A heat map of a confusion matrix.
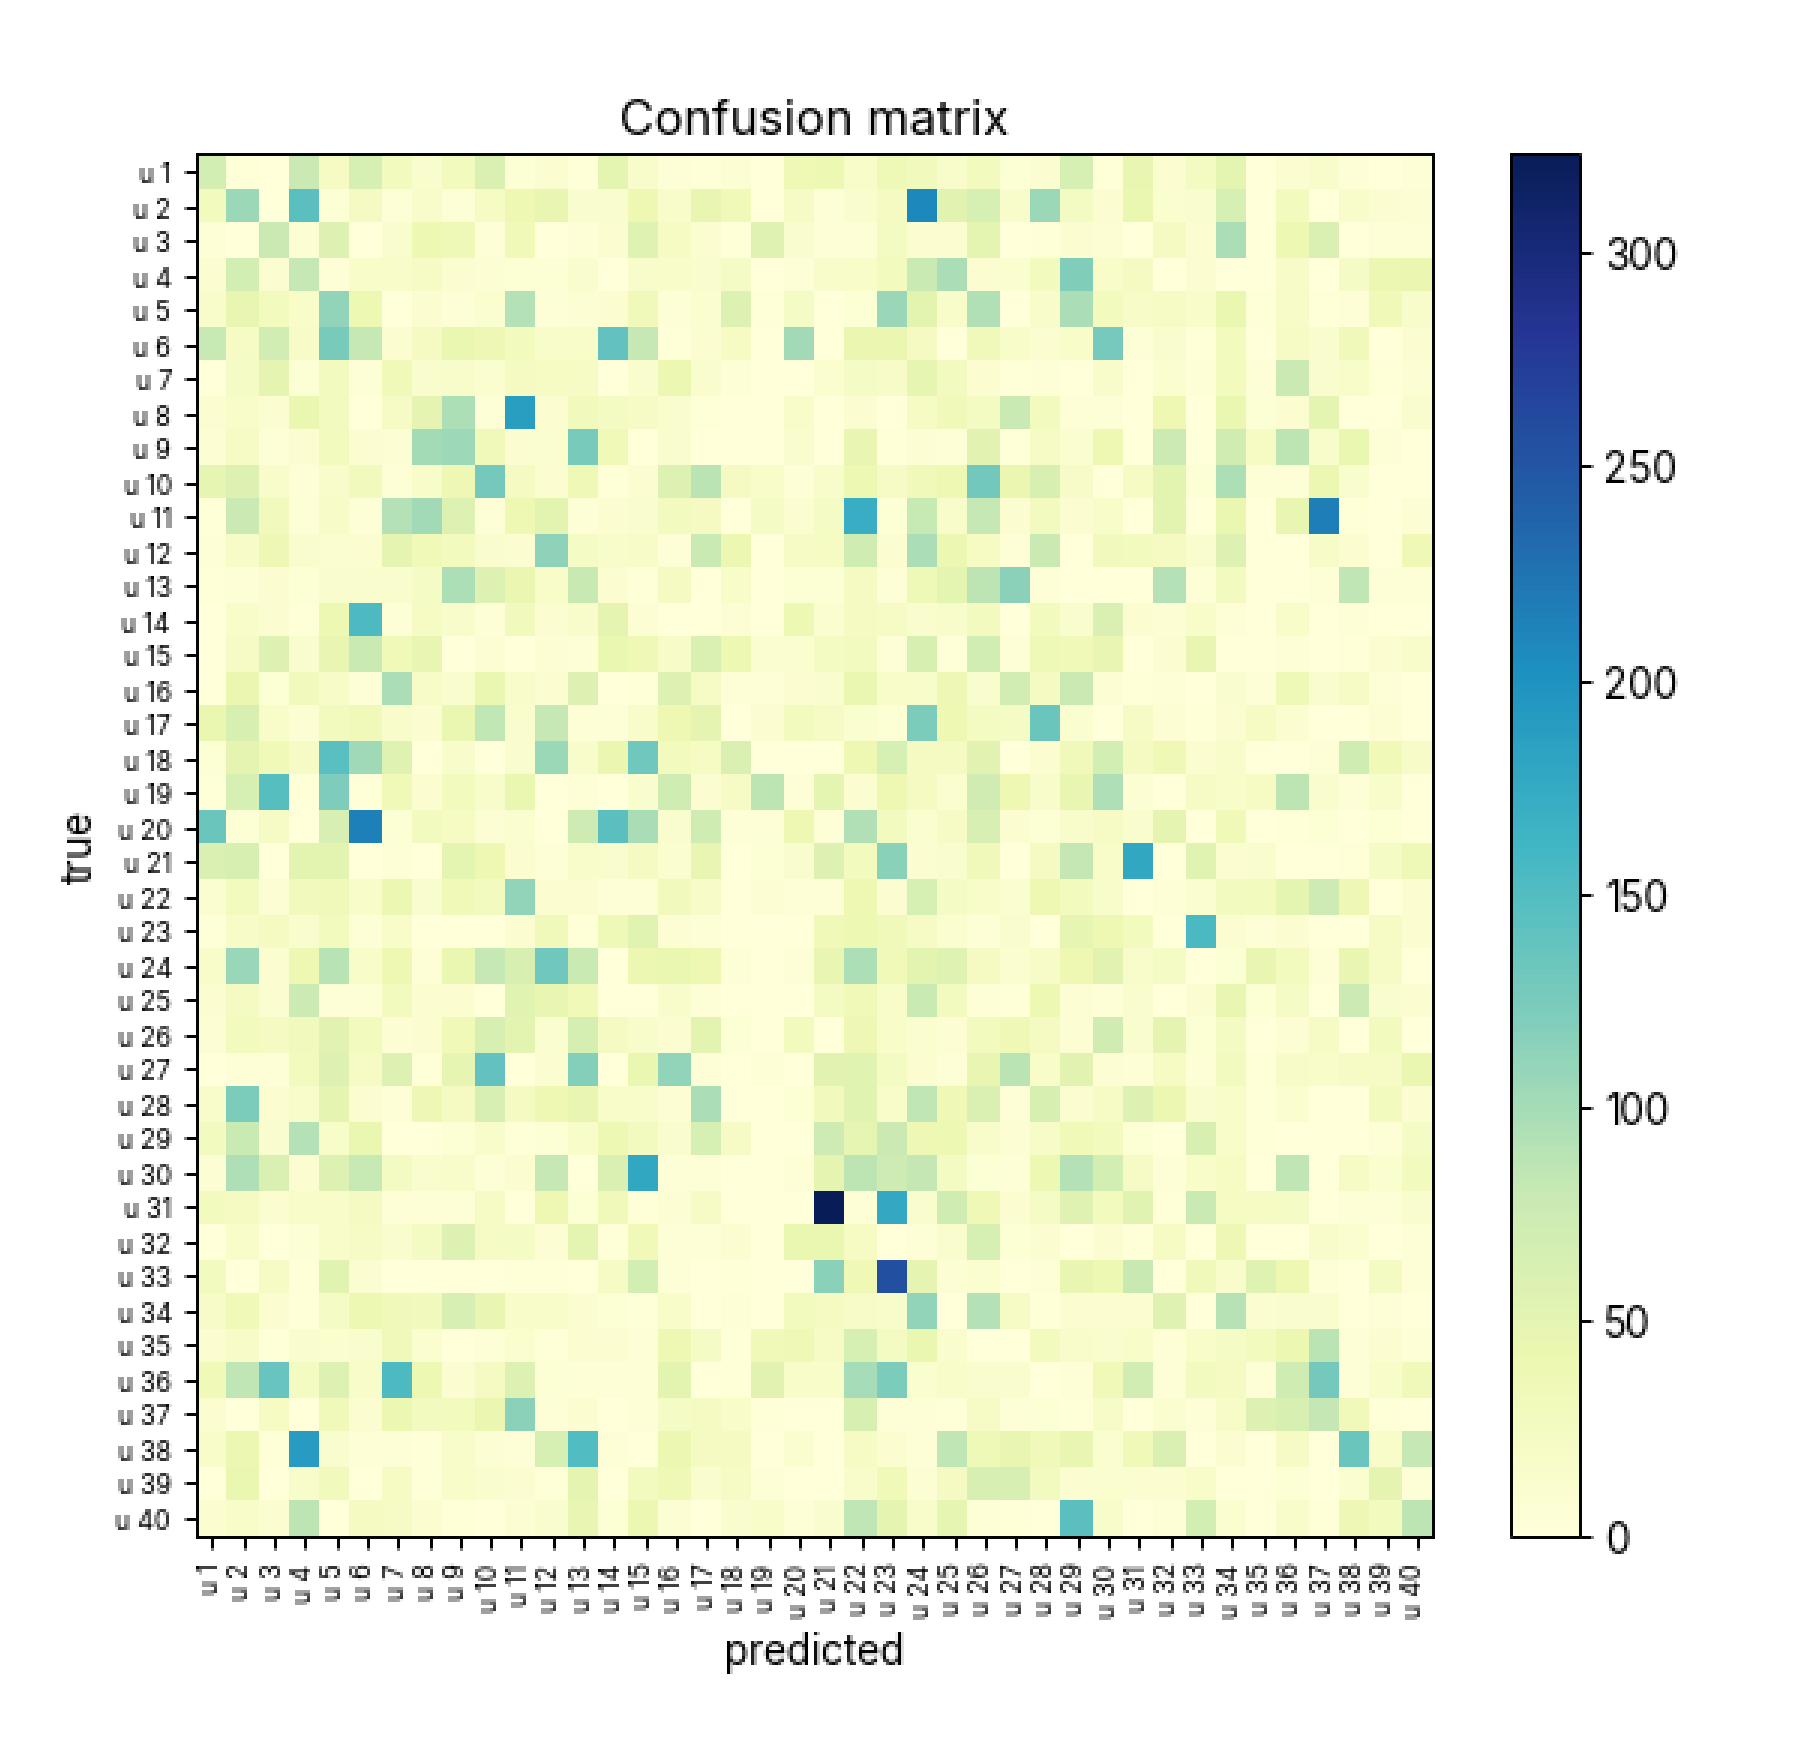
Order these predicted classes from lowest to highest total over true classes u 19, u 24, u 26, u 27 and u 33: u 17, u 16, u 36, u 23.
u 17, u 36, u 16, u 23
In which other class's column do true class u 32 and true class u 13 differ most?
u 27
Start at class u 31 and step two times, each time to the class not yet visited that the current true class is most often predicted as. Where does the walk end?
u 23
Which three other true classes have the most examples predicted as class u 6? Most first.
u 20, u 14, u 18
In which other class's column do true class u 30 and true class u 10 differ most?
u 15
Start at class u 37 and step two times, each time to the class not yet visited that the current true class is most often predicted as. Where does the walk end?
u 22
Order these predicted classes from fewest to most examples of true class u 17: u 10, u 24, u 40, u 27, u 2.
u 40, u 27, u 2, u 10, u 24
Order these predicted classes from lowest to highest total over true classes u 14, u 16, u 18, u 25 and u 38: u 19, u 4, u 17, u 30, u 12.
u 19, u 17, u 30, u 12, u 4
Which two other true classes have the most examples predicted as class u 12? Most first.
u 24, u 18
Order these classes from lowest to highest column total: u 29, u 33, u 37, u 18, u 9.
u 18, u 33, u 37, u 9, u 29
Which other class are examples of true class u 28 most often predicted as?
u 2
